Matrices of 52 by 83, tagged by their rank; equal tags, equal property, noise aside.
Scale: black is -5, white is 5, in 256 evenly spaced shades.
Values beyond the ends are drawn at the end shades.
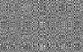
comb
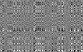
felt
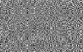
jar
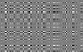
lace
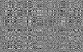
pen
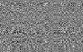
jar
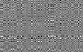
pen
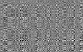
pen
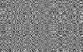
comb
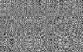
jar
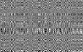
felt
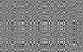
felt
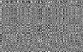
comb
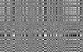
lace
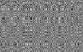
pen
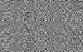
jar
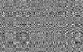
comb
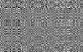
comb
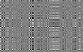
lace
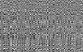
comb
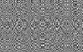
comb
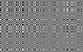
lace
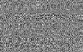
jar
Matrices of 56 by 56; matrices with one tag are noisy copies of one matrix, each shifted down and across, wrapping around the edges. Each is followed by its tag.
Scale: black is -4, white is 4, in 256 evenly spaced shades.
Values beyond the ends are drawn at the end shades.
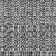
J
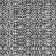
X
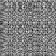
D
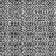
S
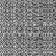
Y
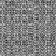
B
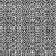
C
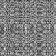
D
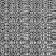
X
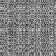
C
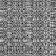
X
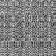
J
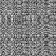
D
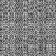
C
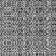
S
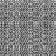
C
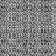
S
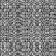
D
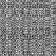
B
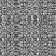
D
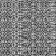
X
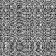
D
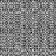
B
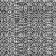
X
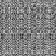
J
